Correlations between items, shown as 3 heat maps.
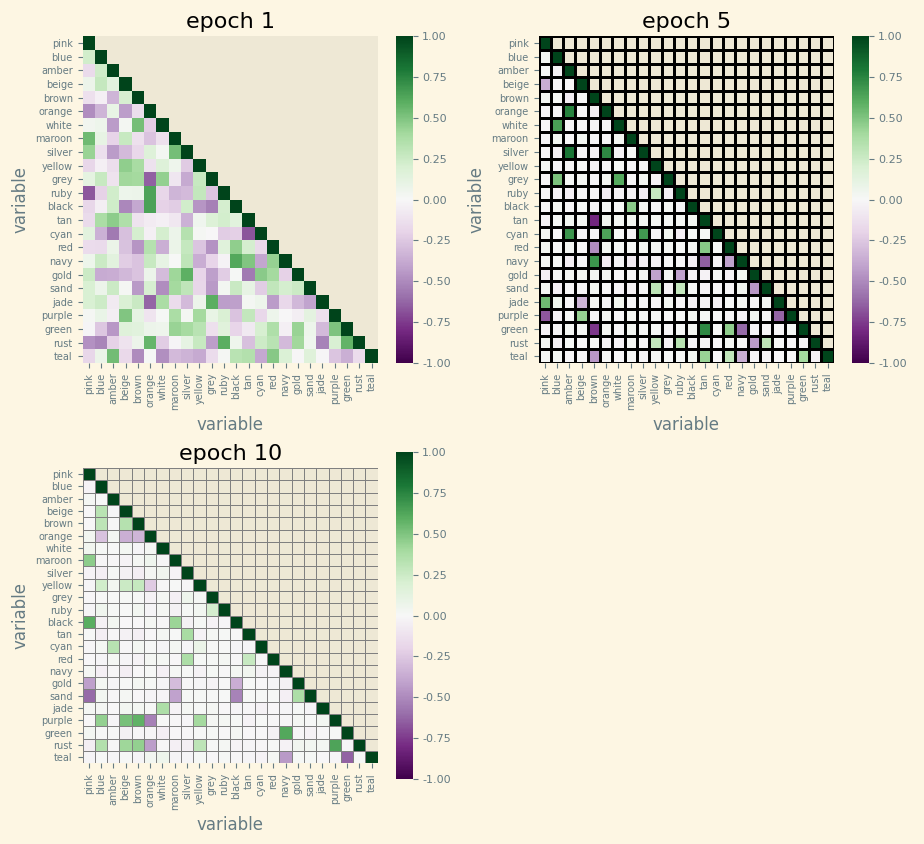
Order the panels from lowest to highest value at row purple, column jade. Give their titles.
epoch 5, epoch 1, epoch 10
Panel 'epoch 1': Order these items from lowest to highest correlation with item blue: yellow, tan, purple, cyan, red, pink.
cyan, red, yellow, purple, pink, tan
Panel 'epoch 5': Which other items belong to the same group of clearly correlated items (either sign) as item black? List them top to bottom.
maroon
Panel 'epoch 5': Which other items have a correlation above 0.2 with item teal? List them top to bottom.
tan, red, green
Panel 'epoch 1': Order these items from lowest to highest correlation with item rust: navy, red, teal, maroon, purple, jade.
jade, navy, teal, maroon, purple, red
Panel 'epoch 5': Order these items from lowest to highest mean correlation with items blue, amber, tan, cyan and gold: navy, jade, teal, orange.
navy, jade, teal, orange
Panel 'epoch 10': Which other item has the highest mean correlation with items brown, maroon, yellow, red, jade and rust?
purple
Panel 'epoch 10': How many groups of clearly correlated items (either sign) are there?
7
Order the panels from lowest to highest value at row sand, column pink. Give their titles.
epoch 10, epoch 5, epoch 1
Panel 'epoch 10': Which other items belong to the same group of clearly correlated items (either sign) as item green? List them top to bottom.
navy, teal
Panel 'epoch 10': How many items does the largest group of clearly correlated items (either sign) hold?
7
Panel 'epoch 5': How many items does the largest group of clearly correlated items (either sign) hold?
6
